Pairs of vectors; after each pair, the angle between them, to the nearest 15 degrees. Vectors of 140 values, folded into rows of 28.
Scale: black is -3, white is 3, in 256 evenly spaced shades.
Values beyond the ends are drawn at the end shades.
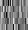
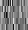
15 degrees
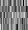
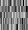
15 degrees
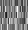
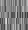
105 degrees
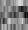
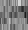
30 degrees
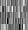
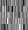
165 degrees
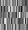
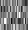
30 degrees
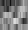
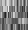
135 degrees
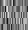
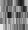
120 degrees
